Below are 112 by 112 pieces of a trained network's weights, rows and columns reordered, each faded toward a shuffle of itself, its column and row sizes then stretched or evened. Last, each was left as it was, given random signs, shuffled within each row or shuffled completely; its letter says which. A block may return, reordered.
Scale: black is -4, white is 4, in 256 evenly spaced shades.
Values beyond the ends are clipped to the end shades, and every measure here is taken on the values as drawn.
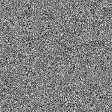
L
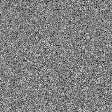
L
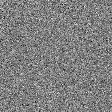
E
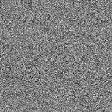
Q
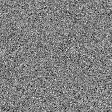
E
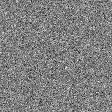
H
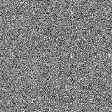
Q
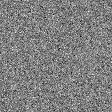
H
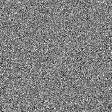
Q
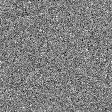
H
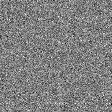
E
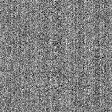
Q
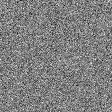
H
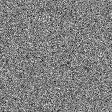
H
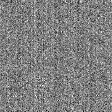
Q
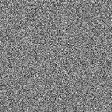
Q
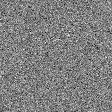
H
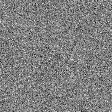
E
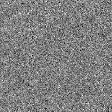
Q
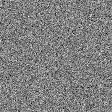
H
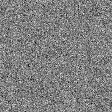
E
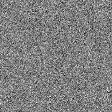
L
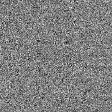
Q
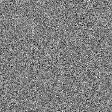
L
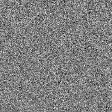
L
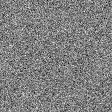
H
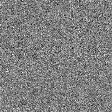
L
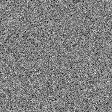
E
